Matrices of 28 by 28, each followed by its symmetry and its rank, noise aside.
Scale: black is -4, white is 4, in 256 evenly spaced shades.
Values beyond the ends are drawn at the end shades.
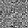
no symmetry, rank five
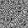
symmetric, rank six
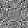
antisymmetric, rank four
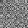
no symmetry, rank four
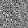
no symmetry, rank five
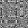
antisymmetric, rank four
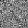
no symmetry, rank six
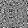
no symmetry, rank six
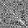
symmetric, rank four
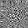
antisymmetric, rank four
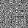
no symmetry, rank five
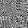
antisymmetric, rank four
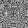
no symmetry, rank six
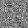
antisymmetric, rank four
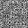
no symmetry, rank six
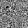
no symmetry, rank six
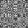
symmetric, rank four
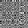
no symmetry, rank four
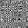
no symmetry, rank four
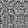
antisymmetric, rank four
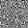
antisymmetric, rank four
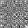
symmetric, rank four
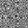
symmetric, rank four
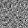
no symmetry, rank six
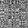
antisymmetric, rank four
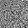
symmetric, rank six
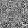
no symmetry, rank six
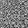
no symmetry, rank six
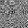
no symmetry, rank five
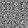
no symmetry, rank four
